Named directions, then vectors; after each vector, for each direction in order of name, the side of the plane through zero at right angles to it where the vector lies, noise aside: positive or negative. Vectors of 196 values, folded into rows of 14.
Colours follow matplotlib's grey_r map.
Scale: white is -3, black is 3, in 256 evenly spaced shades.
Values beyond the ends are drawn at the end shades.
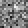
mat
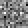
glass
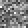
positive, positive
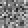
positive, negative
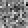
positive, negative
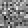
positive, positive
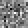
positive, negative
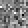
positive, negative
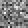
positive, positive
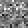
positive, positive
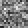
positive, positive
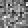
negative, positive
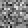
positive, positive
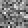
positive, positive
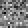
negative, negative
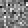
negative, positive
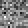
negative, negative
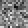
negative, negative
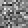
positive, positive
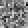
positive, negative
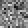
negative, negative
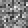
negative, positive
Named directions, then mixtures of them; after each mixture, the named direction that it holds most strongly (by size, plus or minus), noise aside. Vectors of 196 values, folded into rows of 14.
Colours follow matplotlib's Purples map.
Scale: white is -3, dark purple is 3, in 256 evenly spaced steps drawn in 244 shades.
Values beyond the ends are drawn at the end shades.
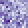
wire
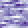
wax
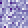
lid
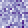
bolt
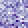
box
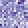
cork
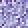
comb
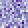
bolt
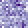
bolt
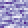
wax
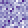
bolt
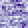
wax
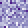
lid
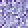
comb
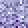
box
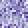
bolt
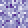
box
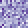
comb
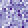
bolt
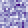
bolt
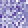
lid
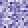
lid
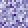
box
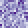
cork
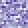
wax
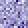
cork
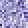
cork
